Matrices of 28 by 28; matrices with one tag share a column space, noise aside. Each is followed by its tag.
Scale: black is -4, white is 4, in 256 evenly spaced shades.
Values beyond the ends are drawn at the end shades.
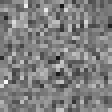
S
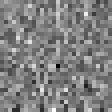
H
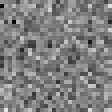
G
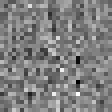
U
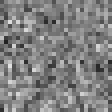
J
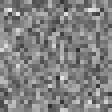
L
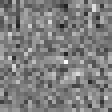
S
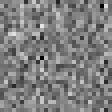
S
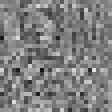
U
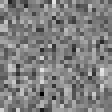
G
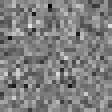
S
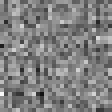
J
